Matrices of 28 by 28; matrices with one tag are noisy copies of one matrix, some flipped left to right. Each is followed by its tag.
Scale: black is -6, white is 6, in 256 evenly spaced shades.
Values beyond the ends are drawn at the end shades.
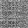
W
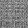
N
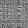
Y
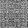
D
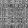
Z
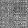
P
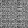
Y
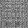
N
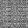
Y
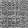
W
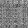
Z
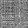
P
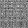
N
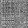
P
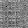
W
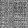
P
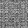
D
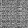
Y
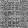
W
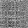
W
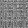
N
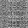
W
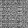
Y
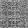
W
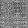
P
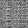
Y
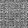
D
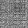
P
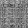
Z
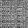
Y
